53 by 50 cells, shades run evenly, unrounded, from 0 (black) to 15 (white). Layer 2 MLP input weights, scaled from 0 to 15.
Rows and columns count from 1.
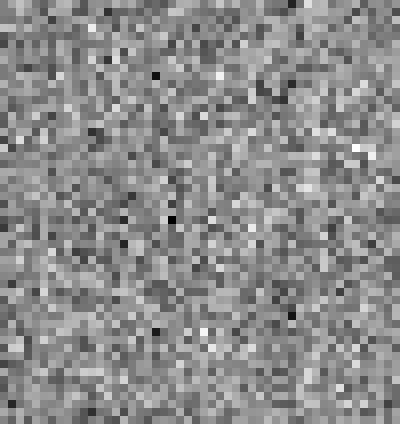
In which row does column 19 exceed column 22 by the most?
28
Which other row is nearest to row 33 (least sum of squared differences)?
23
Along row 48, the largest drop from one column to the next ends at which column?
17
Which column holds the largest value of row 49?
43
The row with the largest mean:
50
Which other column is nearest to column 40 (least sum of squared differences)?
39
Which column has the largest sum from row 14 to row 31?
40
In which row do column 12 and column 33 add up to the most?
8
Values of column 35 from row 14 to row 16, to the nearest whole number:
9 5 11
